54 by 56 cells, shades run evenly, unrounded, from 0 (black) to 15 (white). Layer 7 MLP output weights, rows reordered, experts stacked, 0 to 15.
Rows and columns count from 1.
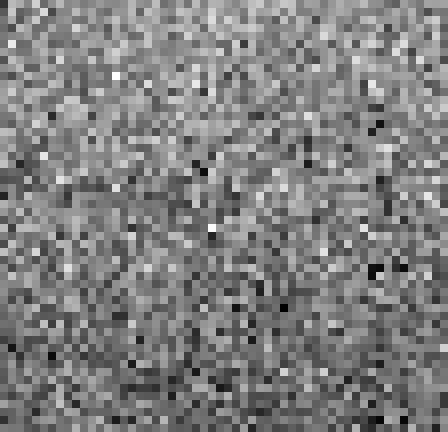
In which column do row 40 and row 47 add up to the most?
41
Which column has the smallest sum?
48
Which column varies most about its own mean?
47
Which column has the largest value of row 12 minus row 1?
1
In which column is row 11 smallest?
46
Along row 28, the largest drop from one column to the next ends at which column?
51
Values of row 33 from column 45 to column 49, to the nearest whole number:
9 6 9 7 9
